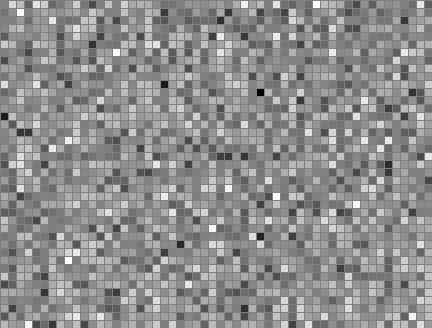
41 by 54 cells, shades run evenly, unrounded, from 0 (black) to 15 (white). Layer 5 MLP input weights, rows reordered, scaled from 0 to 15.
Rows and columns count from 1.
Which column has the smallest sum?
49
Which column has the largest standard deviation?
31
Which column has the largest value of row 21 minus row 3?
20
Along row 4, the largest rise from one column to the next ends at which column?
42
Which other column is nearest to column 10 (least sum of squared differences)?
17
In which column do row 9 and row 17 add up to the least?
4
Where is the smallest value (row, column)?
12, 33
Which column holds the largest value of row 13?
46
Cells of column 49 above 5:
38
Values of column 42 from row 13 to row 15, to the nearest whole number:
7 11 9
